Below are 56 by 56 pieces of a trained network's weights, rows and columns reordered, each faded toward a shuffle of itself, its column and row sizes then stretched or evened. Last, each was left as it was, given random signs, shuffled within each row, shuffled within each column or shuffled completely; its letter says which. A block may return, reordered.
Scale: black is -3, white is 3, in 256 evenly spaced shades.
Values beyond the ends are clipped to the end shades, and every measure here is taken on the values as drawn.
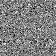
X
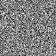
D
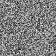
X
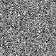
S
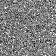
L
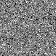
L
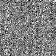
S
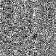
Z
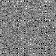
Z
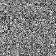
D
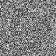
Z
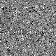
X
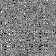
Z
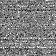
X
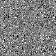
D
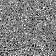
X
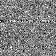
X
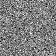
L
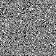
D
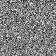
X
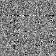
D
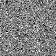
D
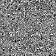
D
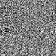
Z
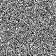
L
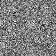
D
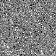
S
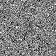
L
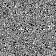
X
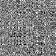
Z
